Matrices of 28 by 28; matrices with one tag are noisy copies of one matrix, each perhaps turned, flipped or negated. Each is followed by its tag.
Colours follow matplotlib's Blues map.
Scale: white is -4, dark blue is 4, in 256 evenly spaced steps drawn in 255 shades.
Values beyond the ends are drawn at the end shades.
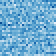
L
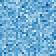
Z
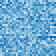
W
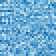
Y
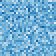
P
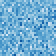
Z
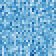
L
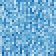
L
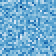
Z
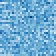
L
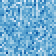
W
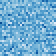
L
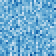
W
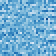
Y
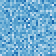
P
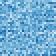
L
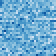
W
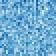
W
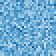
P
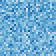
P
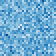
P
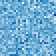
Z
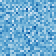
P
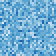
Z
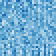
Y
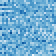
Y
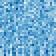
Y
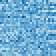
Y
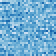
L
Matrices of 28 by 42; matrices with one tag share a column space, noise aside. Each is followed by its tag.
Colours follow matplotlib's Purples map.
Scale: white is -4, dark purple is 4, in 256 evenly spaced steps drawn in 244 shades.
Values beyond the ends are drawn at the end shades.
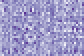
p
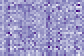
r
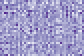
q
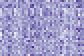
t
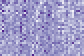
q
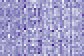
t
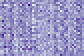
r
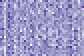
t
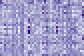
q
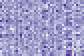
r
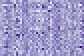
r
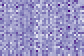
r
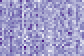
t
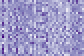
p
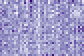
q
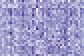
t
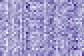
r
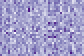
p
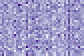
r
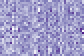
p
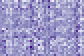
t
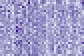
q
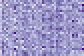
r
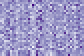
r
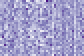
t
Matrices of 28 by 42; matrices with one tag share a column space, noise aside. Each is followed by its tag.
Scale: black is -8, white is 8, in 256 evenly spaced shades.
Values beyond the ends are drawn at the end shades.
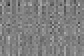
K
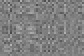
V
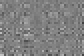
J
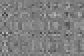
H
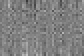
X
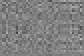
V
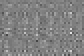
J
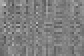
K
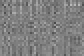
K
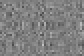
H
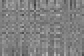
X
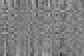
X
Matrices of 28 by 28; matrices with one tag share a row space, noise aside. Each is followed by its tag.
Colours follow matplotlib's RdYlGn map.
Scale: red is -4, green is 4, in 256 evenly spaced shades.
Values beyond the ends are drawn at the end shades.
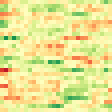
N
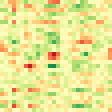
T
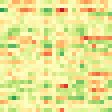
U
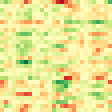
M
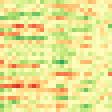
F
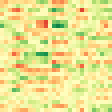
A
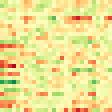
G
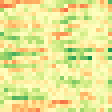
F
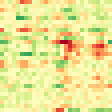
M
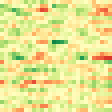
A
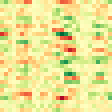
M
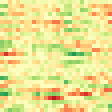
N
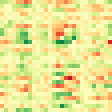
M
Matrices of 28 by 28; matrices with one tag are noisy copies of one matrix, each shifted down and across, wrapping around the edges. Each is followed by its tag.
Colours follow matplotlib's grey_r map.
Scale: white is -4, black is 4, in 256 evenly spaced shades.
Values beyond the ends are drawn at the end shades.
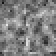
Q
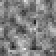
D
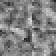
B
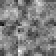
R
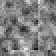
D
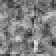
Q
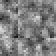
D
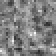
B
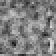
Q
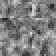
Q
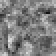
R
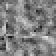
B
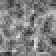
Q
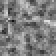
B
